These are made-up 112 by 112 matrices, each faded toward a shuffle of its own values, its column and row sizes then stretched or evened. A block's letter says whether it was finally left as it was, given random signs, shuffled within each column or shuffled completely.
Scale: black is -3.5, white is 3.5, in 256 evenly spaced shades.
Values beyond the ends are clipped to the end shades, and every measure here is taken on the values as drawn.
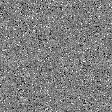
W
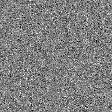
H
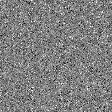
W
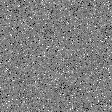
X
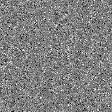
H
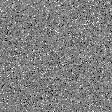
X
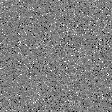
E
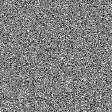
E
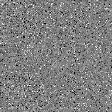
E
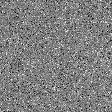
X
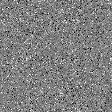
H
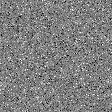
X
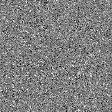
H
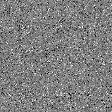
H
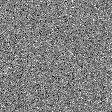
X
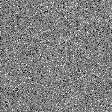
W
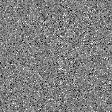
E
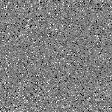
E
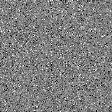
H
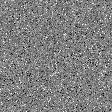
X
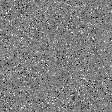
W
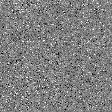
H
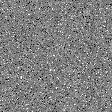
X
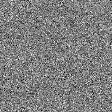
H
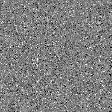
H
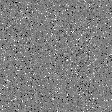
W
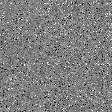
H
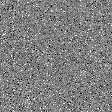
W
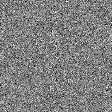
H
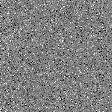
W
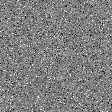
X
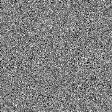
H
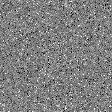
W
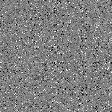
E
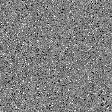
W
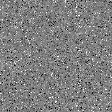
H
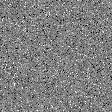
X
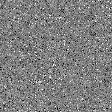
H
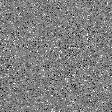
H
